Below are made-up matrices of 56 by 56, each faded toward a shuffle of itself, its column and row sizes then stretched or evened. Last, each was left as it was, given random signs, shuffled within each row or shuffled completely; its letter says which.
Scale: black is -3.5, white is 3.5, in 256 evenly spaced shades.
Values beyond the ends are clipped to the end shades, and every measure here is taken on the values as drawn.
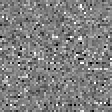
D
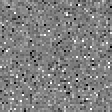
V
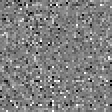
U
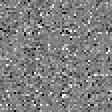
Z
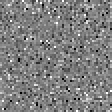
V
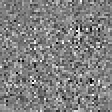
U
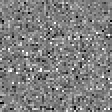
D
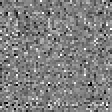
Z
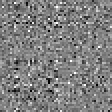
Z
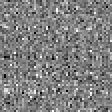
Z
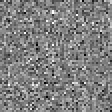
U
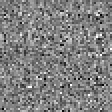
U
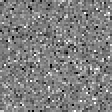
V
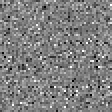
D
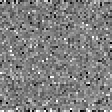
D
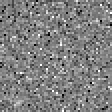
V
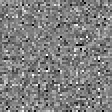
Z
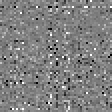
U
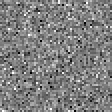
V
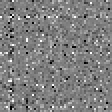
U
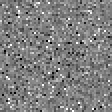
V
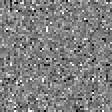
D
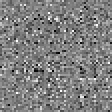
Z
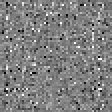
U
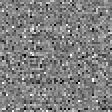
Z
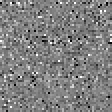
D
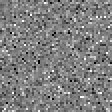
V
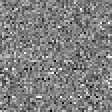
D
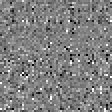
Z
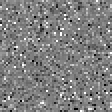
V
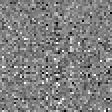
Z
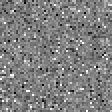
V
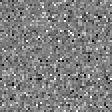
D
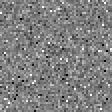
V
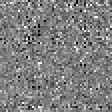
U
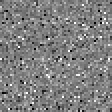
D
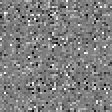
U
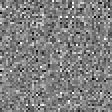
Z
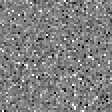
V
